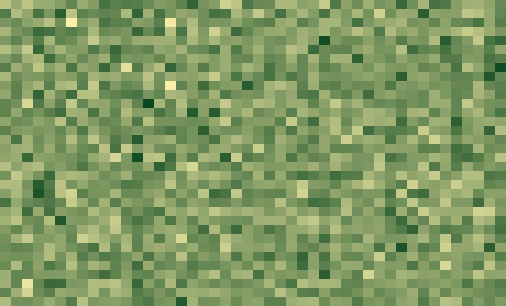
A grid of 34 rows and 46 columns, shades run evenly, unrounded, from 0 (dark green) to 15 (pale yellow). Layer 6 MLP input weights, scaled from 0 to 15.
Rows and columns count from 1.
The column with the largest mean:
44
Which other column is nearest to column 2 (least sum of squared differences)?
24
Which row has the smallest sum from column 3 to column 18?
4
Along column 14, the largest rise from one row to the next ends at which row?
13
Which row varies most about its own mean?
18
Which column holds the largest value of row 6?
3
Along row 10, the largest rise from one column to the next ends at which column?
16
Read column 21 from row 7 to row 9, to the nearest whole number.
9 9 8
